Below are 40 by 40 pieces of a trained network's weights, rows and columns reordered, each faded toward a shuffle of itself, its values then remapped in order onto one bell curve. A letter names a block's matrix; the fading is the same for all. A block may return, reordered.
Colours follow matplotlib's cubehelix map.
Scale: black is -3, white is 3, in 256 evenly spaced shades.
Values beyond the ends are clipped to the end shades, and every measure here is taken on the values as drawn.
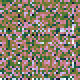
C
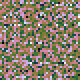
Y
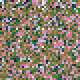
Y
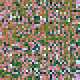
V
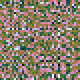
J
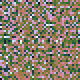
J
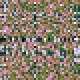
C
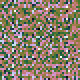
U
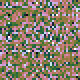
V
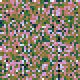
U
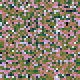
Y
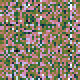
U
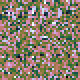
Y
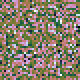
V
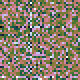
U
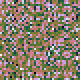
V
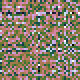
C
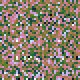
Y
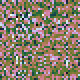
U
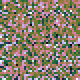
V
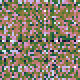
C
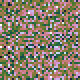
J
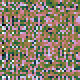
J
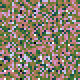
Y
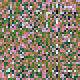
U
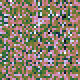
U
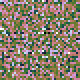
Y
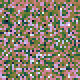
Y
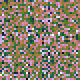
J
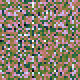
U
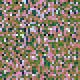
V
